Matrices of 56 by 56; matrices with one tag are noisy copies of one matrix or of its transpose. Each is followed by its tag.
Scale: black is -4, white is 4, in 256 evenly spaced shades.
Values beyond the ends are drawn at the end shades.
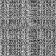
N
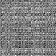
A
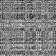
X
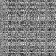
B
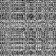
X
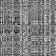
X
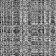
X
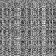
B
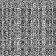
B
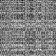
X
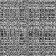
N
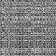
A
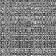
A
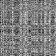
X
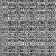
B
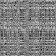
N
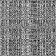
N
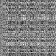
B
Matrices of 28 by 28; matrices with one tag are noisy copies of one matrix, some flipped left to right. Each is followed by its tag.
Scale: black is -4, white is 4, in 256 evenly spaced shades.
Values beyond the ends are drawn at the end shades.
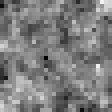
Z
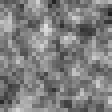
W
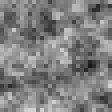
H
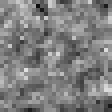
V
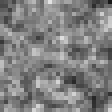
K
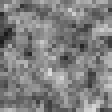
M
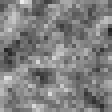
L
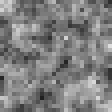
Z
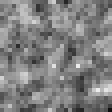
V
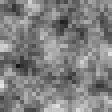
H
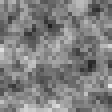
H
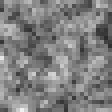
M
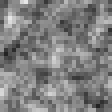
L
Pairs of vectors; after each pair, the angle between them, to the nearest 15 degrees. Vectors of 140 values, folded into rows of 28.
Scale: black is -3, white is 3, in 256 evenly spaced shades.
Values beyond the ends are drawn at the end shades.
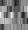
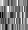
120 degrees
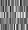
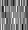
90 degrees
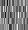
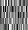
150 degrees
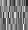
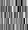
120 degrees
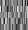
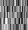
60 degrees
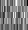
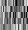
150 degrees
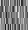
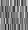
30 degrees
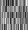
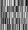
165 degrees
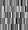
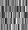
165 degrees
